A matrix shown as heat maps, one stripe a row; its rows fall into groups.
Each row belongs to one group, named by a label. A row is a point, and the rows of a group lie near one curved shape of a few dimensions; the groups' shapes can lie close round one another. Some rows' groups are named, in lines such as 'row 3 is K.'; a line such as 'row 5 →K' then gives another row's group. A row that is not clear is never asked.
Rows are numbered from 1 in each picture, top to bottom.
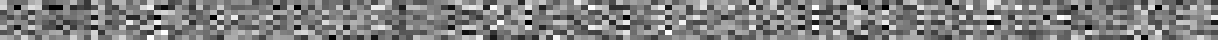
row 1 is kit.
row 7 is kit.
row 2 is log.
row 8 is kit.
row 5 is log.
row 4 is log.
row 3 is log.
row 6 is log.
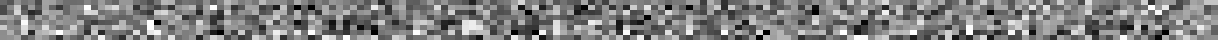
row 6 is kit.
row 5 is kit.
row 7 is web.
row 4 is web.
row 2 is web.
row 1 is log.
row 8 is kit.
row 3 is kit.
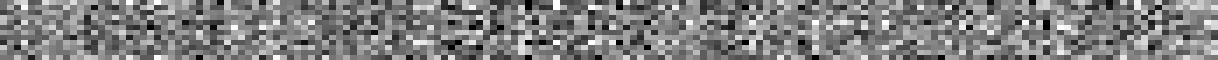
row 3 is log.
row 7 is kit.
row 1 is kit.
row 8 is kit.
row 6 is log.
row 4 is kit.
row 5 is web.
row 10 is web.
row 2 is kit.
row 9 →kit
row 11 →log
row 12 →kit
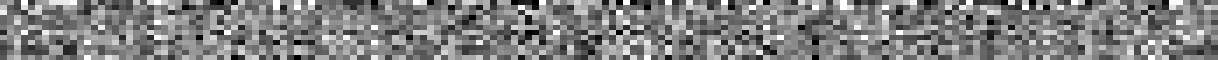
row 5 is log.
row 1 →web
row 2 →web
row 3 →kit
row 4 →log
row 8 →kit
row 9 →web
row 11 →kit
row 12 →web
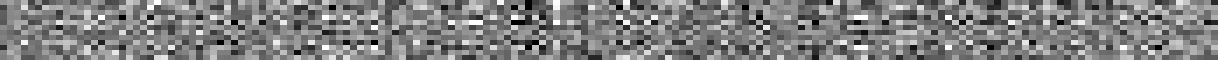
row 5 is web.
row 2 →kit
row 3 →web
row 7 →kit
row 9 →web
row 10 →kit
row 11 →web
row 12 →kit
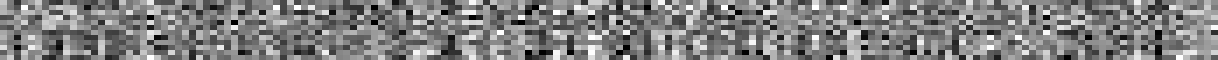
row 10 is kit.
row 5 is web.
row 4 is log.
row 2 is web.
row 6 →log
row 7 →log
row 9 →web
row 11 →kit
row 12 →log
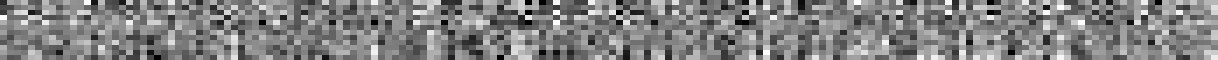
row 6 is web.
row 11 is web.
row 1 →kit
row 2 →log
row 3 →kit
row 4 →kit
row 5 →kit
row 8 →log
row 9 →log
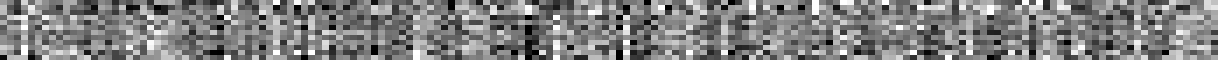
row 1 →web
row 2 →log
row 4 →kit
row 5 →web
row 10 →kit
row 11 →web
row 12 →kit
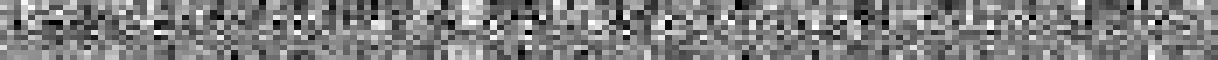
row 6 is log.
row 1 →kit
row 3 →kit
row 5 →log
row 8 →kit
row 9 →web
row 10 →kit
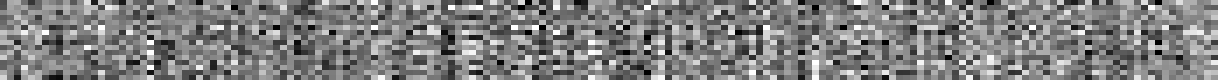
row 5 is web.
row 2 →web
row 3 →web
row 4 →log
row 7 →kit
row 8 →web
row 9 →log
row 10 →web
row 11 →kit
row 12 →kit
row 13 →log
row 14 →kit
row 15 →web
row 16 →log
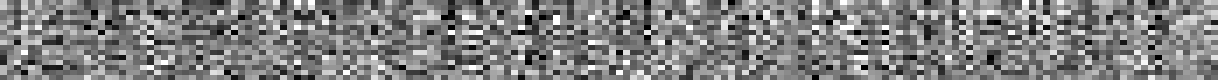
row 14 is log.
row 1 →web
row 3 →log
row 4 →kit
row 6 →web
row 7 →web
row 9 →log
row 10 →log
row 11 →kit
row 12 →kit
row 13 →kit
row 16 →web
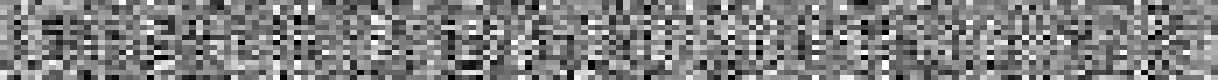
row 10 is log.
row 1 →kit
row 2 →web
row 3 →web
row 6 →kit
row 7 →log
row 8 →web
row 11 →kit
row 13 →log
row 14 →log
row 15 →kit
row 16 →web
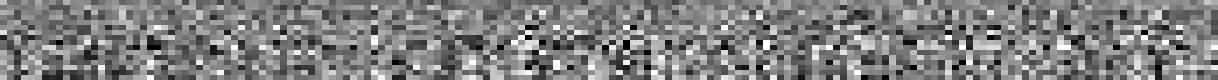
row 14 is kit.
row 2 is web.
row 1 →web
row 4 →kit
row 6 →log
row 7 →kit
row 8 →kit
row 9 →web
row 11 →web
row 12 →log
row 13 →log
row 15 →kit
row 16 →log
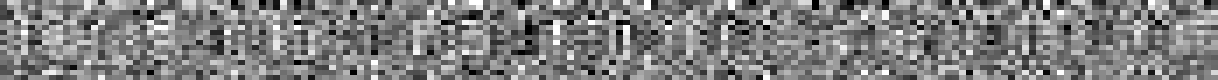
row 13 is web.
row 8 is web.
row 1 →web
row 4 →log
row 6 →log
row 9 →kit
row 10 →web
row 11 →web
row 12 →kit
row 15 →log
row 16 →web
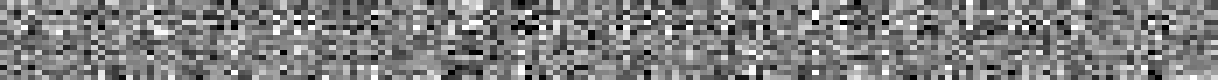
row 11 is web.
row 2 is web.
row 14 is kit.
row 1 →web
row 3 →log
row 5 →web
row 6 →web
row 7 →log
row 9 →log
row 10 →kit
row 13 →web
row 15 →web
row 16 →kit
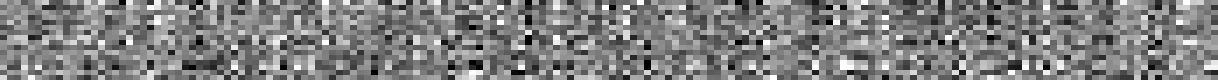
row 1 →kit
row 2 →log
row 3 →web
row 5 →log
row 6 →log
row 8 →kit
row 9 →kit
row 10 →web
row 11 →web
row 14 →web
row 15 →web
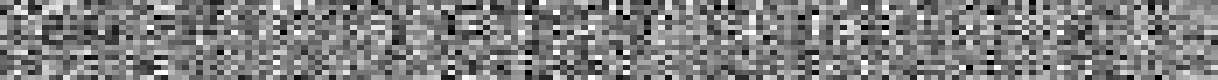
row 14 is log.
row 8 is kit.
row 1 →web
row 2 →log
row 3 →kit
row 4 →log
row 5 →web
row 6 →log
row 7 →web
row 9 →log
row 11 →kit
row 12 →kit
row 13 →kit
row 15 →kit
